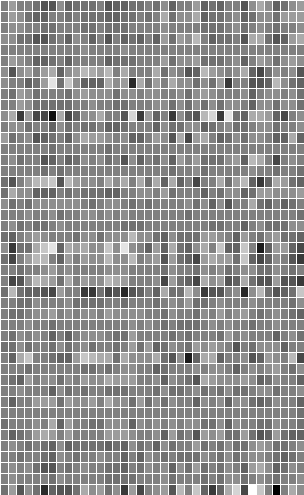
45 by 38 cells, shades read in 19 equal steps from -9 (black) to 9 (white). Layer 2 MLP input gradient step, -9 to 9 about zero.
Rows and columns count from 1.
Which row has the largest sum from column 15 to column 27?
23
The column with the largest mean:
11
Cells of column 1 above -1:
37
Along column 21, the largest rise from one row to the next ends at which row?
27
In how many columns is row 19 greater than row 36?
20
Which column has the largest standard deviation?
7
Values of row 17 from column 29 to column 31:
-1 2 4
